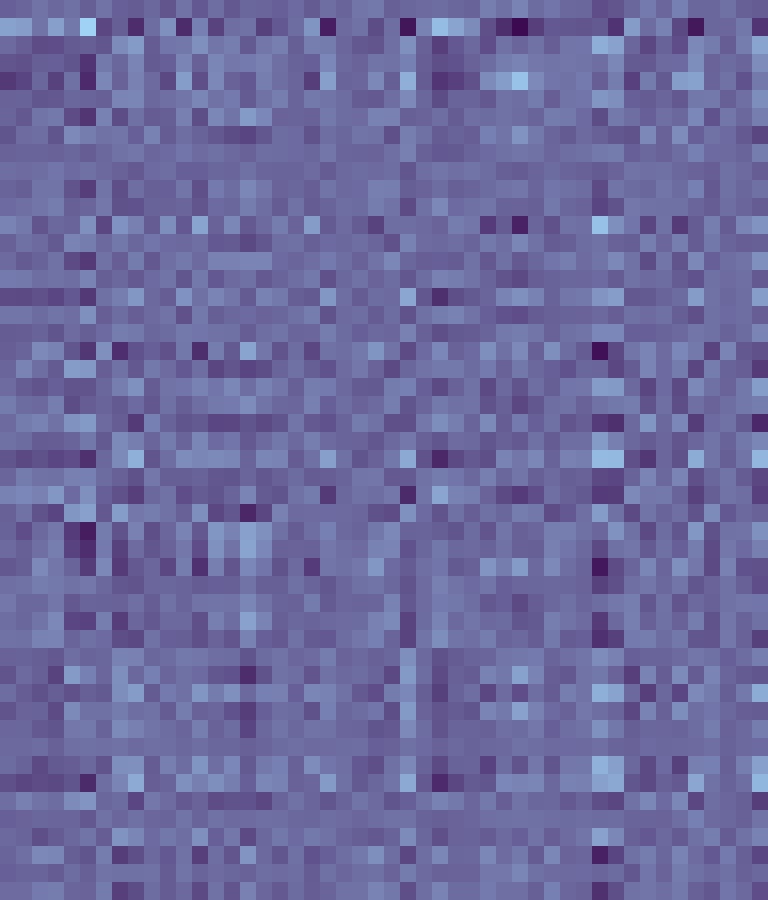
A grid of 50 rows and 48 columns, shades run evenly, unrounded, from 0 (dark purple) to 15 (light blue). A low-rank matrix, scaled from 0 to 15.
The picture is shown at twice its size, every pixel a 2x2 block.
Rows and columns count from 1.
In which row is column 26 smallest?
2
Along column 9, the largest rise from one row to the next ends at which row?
3
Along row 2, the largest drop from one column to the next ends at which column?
7
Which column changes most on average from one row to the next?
38
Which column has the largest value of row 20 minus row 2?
33
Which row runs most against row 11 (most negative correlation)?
29
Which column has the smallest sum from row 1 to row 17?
6
